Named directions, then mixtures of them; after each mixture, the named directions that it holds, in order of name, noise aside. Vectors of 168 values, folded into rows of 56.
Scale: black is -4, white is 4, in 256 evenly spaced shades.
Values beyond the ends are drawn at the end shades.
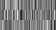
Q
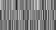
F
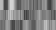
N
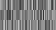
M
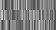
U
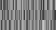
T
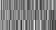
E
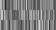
U.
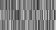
F, Q.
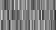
T, U.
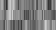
M, N.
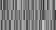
T.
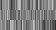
E, M, N.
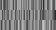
T.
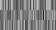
F, M.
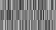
M.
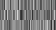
Q.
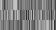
N, Q, U.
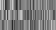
F, N, Q.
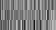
E.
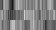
N, U.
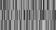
T.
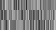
U.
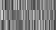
U.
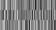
E, M, Q.
